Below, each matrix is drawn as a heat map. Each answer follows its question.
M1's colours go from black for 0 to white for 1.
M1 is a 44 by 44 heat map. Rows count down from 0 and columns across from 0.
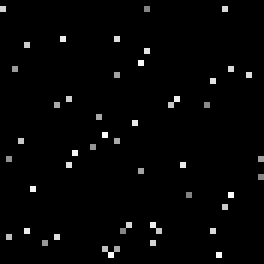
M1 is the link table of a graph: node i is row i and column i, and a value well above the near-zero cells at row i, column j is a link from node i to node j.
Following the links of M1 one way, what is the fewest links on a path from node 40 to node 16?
4
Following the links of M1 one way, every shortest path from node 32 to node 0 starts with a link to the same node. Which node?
node 38
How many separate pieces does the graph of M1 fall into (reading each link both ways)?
4
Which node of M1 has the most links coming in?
node 19
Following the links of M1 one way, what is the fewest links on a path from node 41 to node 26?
5
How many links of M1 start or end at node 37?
4
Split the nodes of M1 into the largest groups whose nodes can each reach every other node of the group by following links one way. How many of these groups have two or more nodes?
1
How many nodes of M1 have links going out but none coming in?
8
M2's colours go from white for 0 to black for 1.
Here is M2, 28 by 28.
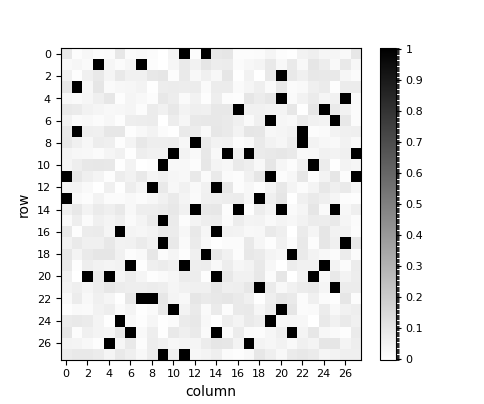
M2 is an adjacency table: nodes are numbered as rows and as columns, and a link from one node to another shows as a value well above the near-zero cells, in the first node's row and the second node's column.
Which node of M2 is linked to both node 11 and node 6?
node 19
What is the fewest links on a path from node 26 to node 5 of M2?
5
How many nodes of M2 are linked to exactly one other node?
3
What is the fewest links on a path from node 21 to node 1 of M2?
7
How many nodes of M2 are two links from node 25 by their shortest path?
5
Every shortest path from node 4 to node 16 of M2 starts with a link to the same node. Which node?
node 20
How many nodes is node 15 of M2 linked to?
1
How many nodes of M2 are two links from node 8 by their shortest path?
2
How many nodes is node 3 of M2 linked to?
1
